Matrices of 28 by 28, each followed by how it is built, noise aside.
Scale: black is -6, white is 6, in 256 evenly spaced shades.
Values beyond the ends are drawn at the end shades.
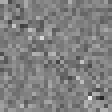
block diagonal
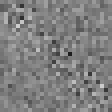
banded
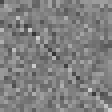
diagonal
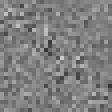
block diagonal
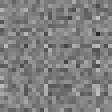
low rank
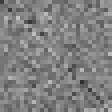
diagonal
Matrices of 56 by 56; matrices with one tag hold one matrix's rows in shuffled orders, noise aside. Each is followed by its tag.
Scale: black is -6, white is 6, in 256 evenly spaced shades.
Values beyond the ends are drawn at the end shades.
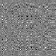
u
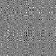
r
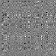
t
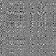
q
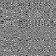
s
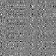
q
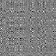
q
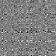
u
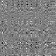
u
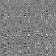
t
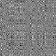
q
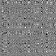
t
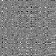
u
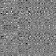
s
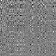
q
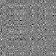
q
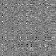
u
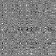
u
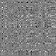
u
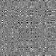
u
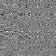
s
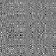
q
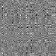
u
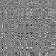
u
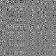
q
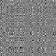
q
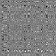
t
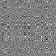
t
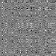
u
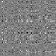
u
